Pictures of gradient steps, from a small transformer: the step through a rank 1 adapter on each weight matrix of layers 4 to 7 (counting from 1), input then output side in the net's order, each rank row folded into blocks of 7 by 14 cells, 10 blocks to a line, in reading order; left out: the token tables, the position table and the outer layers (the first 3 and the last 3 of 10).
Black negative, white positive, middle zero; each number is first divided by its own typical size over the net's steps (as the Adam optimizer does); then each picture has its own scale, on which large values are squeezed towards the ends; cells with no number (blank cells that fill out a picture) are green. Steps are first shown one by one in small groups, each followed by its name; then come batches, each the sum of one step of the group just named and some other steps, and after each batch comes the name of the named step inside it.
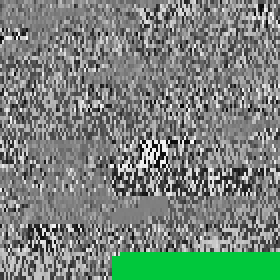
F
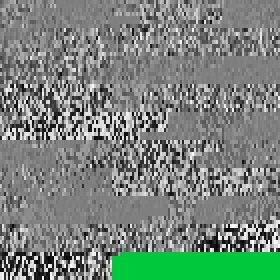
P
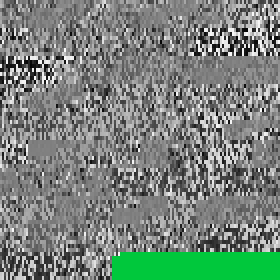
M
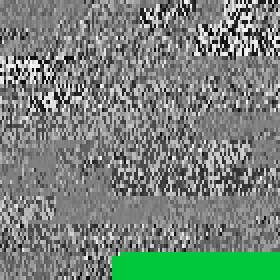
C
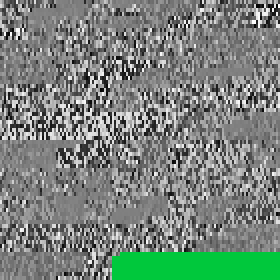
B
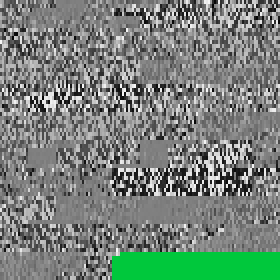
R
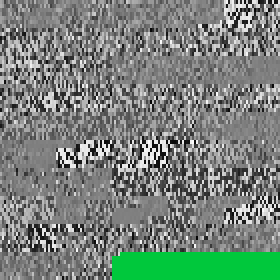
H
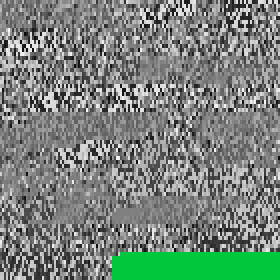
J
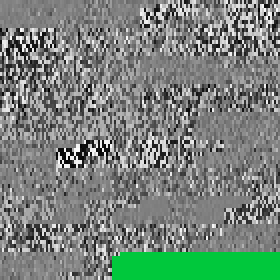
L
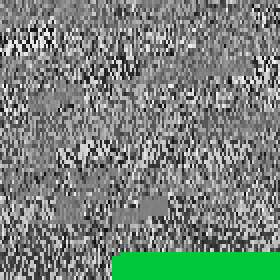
H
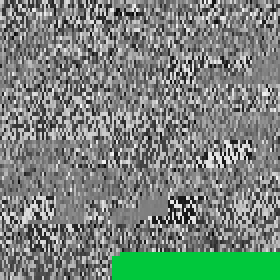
R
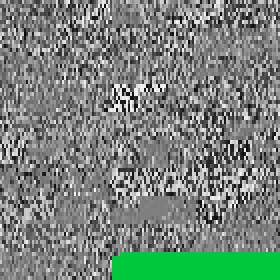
J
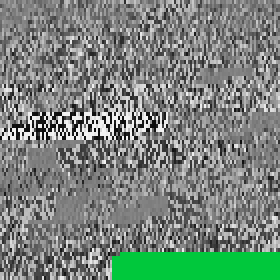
P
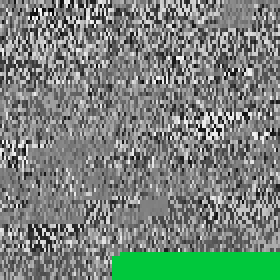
F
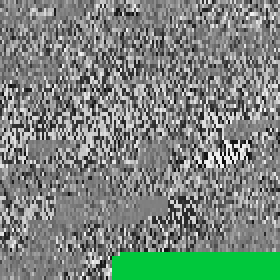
M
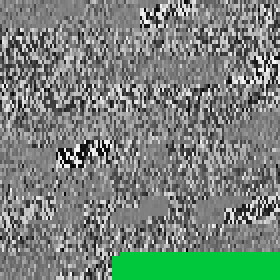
L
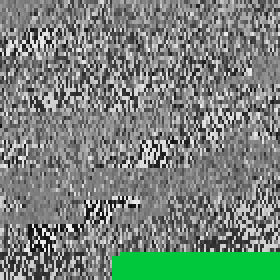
H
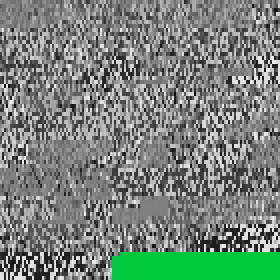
M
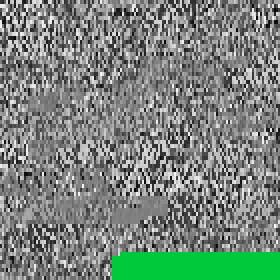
M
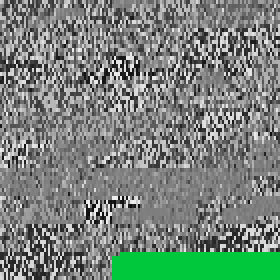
M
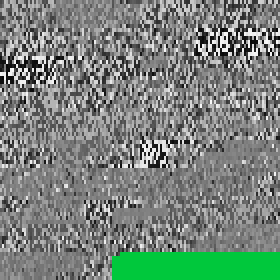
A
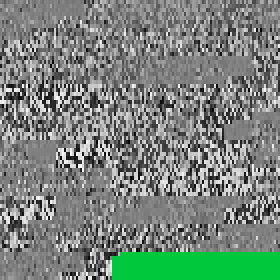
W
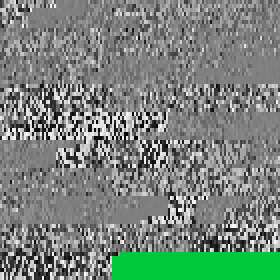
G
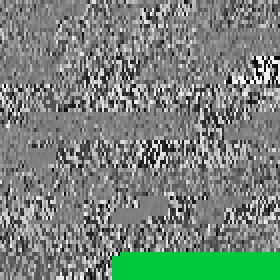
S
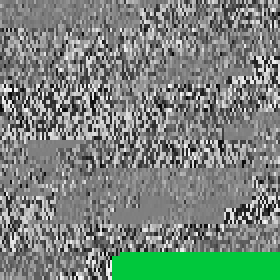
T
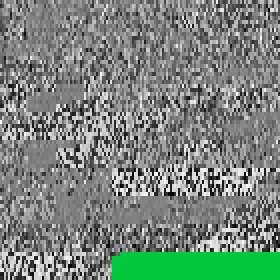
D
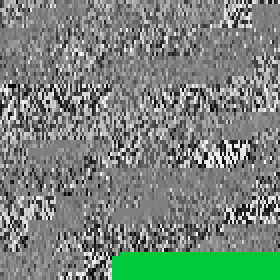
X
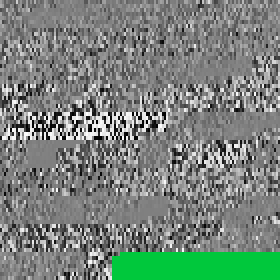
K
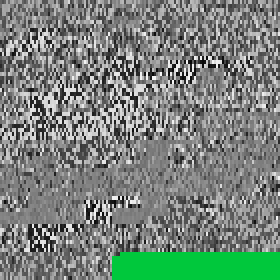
A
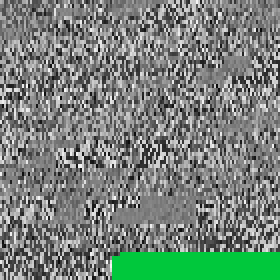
W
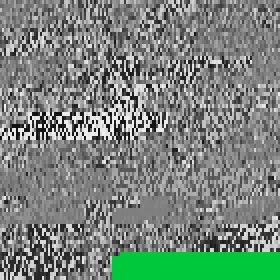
G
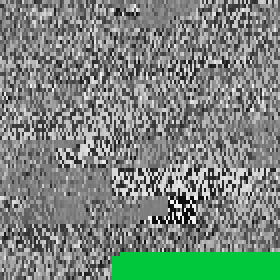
D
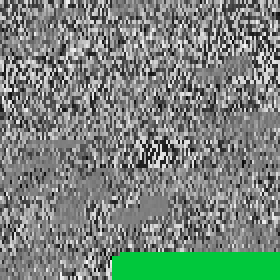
T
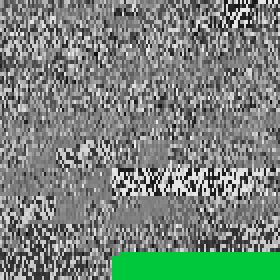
W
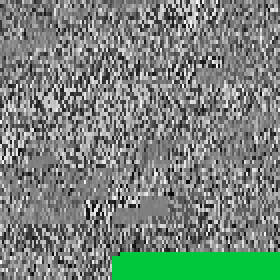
D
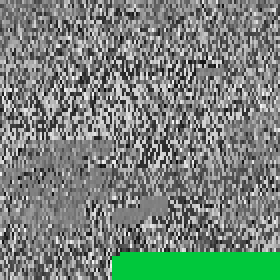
T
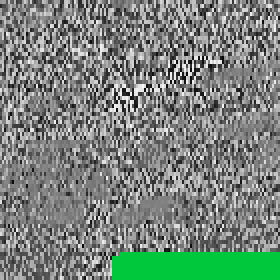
X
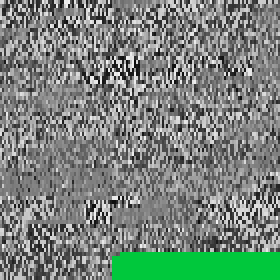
A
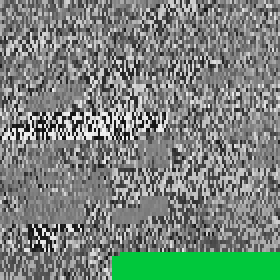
K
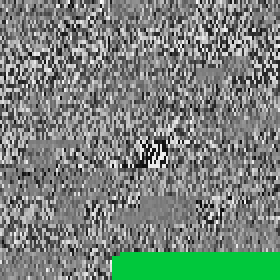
W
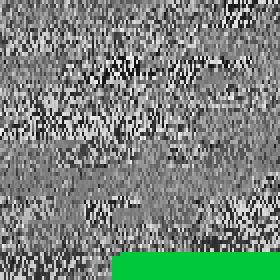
A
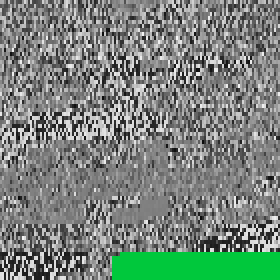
G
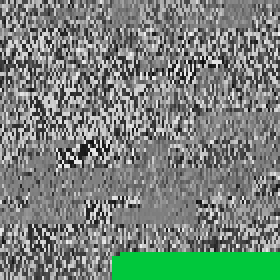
A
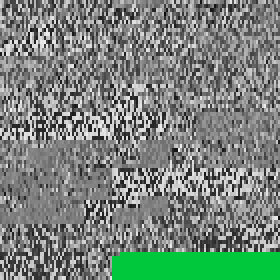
K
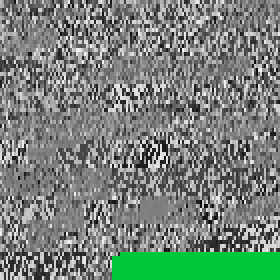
S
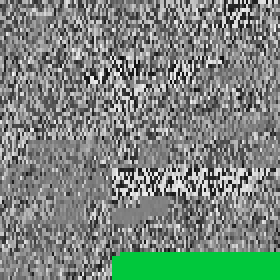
D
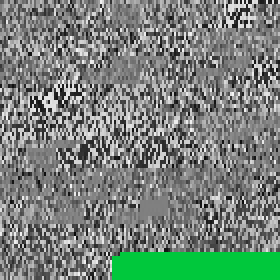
X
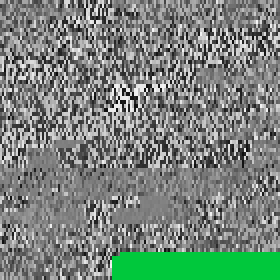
T
